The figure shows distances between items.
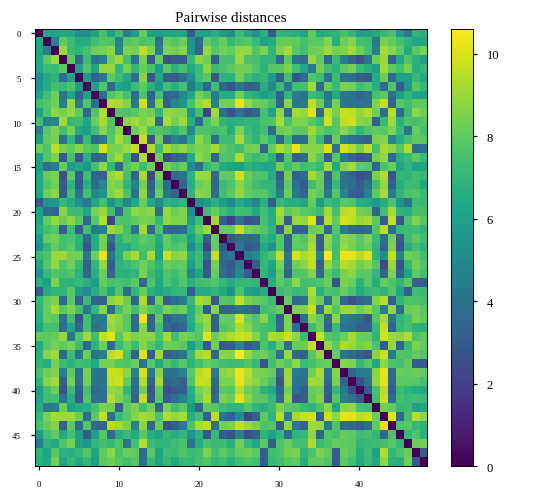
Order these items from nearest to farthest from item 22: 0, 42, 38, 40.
40, 38, 0, 42
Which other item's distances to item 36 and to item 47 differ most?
13
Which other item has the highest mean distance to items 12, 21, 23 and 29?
34
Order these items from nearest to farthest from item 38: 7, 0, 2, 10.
7, 0, 2, 10
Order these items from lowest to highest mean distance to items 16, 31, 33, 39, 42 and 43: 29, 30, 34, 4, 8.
30, 8, 29, 4, 34
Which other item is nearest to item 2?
20
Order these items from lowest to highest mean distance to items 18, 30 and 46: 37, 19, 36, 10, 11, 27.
36, 19, 11, 27, 37, 10
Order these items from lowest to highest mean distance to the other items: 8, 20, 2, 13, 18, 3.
3, 18, 8, 20, 2, 13
